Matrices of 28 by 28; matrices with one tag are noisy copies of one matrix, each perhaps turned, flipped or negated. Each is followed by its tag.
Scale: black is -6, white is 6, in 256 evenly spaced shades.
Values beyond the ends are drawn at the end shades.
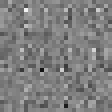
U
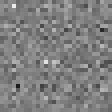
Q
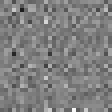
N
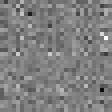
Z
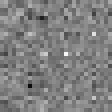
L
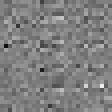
U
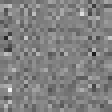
Z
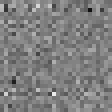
Z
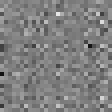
N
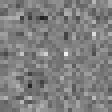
L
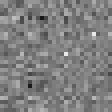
L
